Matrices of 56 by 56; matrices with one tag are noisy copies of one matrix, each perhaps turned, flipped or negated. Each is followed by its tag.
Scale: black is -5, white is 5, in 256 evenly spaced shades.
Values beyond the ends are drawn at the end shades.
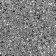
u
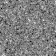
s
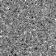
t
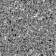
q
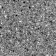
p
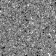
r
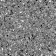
s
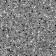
t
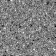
r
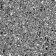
u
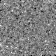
u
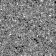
q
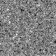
q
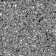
q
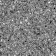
s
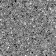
t
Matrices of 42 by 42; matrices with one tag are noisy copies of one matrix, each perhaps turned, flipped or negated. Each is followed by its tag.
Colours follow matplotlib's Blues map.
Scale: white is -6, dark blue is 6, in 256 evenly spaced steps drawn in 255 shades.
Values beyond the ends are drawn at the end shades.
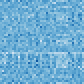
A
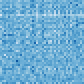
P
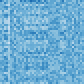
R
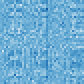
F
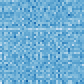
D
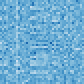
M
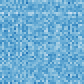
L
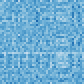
A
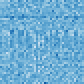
M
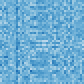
M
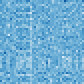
A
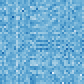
M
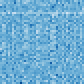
L
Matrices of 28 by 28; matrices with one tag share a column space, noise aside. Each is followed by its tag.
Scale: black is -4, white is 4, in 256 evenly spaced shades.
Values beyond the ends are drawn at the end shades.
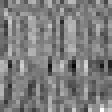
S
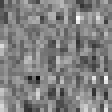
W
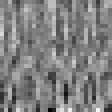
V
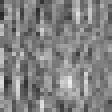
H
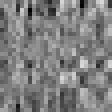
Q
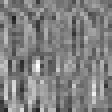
S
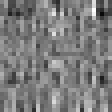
Q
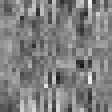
Q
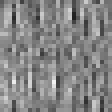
H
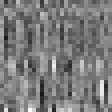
S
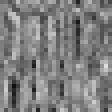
S
